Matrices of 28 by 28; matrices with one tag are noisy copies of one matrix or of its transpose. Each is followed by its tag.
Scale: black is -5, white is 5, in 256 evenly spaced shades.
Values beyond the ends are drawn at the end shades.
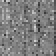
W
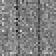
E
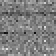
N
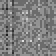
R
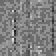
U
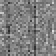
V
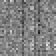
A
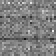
E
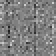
V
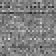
R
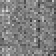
W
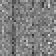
N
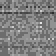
R
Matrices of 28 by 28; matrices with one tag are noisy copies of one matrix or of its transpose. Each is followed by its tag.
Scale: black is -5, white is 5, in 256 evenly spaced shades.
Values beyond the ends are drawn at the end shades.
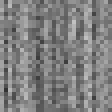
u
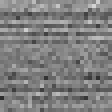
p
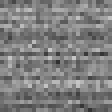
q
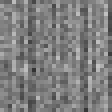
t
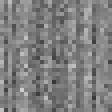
u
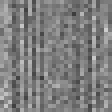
p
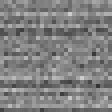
t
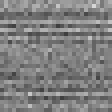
p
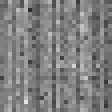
q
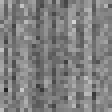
u
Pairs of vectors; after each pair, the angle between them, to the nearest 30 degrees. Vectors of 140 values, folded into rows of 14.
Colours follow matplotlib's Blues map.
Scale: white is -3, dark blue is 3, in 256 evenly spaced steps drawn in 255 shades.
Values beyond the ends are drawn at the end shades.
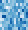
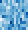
30 degrees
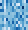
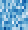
120 degrees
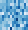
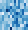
30 degrees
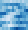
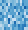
90 degrees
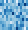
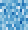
60 degrees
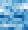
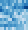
150 degrees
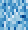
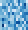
60 degrees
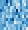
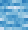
90 degrees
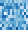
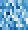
60 degrees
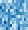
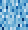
90 degrees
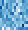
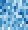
60 degrees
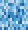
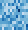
60 degrees
